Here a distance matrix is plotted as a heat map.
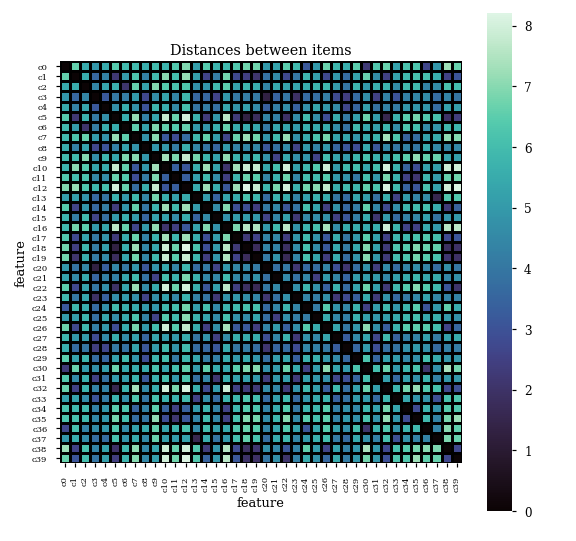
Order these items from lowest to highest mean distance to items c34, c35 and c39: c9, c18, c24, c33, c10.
c10, c18, c33, c24, c9
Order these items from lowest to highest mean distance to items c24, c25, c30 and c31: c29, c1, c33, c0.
c0, c33, c29, c1
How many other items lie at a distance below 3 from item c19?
10
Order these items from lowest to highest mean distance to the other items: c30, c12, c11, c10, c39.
c39, c11, c30, c10, c12
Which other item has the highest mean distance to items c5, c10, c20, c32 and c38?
c12
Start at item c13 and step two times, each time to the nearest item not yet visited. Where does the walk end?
c33
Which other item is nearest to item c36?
c30
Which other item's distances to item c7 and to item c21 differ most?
c9
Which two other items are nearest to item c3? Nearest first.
c20, c23
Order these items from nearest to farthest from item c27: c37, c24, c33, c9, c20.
c20, c33, c37, c24, c9
